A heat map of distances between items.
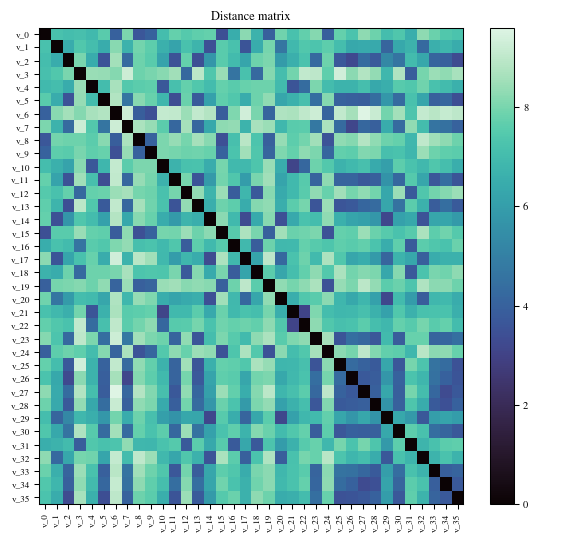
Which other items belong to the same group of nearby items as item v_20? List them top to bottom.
v_1, v_14, v_17, v_29, v_32
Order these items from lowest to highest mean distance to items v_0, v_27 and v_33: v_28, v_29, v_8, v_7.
v_28, v_7, v_29, v_8
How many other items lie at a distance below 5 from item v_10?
3
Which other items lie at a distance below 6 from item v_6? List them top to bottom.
v_0, v_8, v_9, v_15, v_19, v_24
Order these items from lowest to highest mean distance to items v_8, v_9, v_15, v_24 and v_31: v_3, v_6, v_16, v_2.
v_6, v_16, v_3, v_2
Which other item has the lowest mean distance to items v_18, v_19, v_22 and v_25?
v_21
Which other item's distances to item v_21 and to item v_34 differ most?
v_22
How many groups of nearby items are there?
5
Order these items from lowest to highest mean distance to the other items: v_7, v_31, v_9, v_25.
v_25, v_7, v_31, v_9
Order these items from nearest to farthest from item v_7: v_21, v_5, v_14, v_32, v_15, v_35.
v_35, v_5, v_14, v_32, v_21, v_15
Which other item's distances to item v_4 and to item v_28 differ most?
v_23
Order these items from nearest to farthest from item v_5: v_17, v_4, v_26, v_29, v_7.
v_26, v_7, v_29, v_17, v_4
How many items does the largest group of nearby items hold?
14
